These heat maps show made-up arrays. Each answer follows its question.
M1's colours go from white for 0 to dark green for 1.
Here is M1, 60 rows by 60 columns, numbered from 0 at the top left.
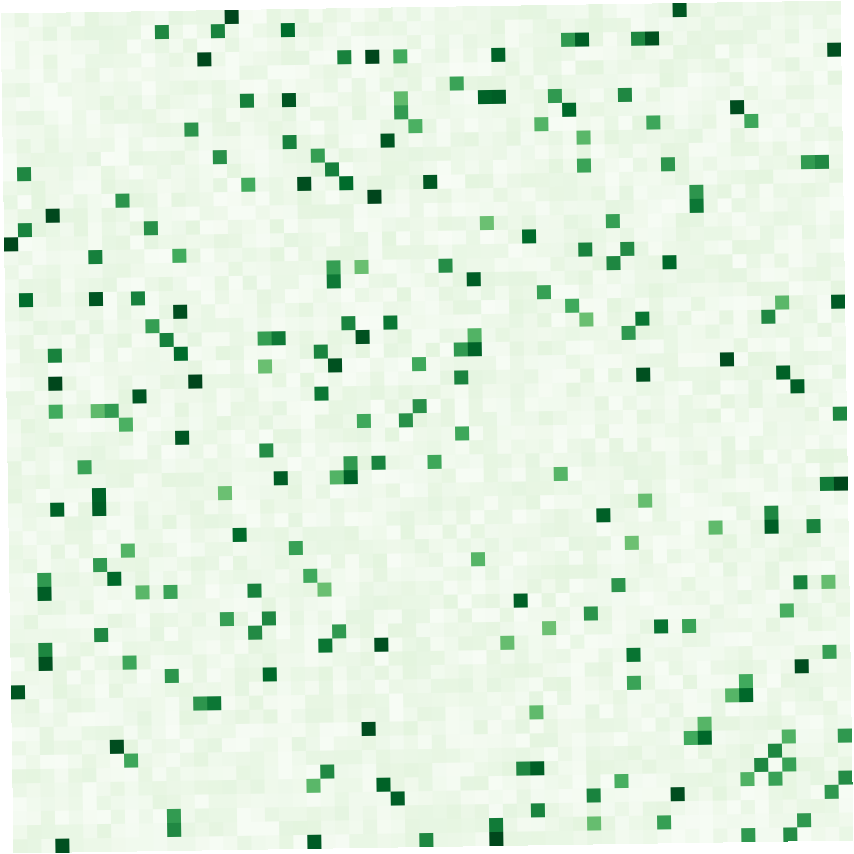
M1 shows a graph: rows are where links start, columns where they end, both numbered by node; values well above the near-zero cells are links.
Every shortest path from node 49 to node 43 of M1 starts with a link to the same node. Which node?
node 52
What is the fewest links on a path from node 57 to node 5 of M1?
6
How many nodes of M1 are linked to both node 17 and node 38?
1
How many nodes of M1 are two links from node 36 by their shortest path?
4
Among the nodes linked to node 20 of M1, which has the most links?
node 6
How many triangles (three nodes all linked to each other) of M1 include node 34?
0
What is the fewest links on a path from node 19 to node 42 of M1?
6
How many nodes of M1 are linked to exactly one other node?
4
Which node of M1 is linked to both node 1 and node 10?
node 15
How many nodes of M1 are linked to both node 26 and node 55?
0
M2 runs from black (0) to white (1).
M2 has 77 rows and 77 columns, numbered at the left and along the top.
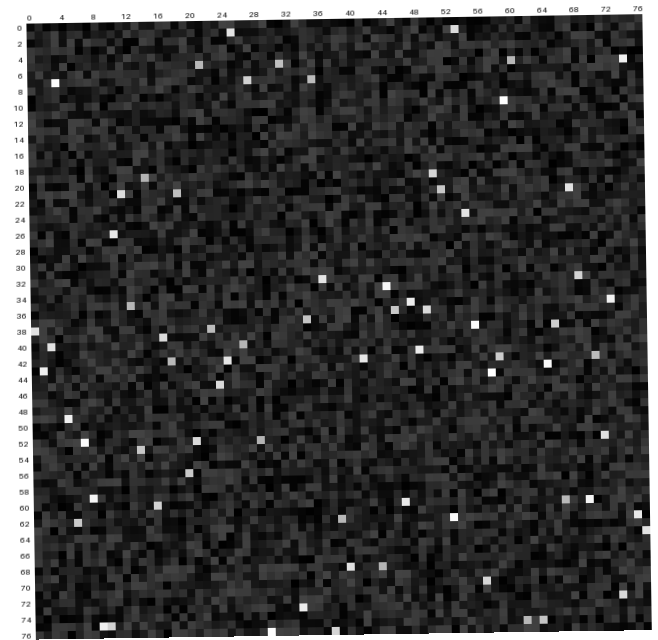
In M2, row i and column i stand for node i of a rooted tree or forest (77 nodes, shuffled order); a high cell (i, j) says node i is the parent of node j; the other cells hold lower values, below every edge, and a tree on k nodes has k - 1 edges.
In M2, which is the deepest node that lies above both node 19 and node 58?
42
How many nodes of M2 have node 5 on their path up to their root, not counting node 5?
12
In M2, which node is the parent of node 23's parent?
36
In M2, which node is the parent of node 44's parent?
73
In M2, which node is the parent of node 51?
21
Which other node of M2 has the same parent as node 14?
50
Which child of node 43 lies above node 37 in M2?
64
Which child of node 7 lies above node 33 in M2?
35
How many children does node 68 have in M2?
2
